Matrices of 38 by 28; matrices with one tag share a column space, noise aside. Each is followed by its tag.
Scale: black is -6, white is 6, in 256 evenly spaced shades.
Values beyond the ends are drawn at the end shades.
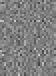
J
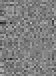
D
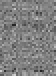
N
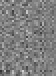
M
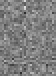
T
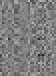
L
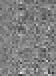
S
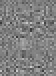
D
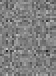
J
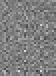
N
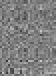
S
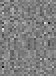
D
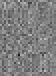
L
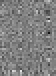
M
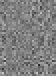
T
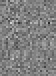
D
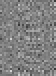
N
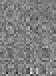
S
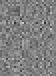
D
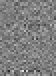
N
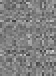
J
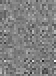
S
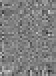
M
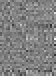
N
